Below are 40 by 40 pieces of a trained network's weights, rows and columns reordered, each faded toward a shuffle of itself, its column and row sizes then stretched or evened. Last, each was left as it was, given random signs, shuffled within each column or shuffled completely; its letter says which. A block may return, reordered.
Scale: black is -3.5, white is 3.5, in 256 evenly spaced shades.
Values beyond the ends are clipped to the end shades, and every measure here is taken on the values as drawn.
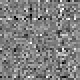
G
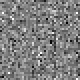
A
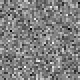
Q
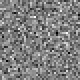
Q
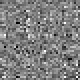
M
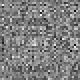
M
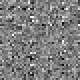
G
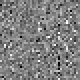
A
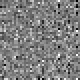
G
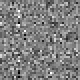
G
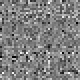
G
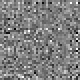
M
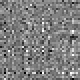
M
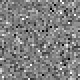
Q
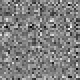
M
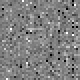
A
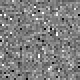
Q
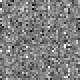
A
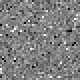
Q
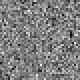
Q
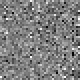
A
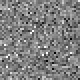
Q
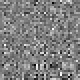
M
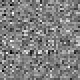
M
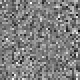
A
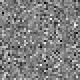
A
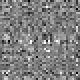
M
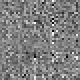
G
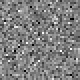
Q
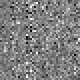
A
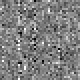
A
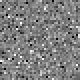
Q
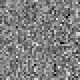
A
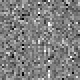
A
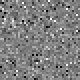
Q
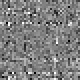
G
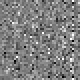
A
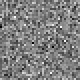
Q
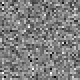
A
